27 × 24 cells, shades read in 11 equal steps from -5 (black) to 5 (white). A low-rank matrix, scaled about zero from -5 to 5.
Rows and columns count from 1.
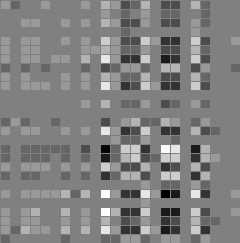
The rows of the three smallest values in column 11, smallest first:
17, 18, 20
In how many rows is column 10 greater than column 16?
3
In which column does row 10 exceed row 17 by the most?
11
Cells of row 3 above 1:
1
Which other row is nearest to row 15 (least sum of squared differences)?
10
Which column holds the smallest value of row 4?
13
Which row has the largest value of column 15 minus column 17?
22
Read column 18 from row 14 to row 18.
1 -3 -1 4 3
